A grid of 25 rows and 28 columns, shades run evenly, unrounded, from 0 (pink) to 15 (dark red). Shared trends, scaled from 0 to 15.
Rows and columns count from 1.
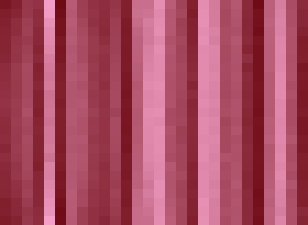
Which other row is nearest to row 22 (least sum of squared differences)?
4
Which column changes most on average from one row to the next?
5
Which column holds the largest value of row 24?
6
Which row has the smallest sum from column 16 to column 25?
24
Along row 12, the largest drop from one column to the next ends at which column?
19
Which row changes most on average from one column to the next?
25
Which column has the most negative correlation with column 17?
15
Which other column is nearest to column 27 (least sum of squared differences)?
22
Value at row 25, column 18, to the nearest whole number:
13
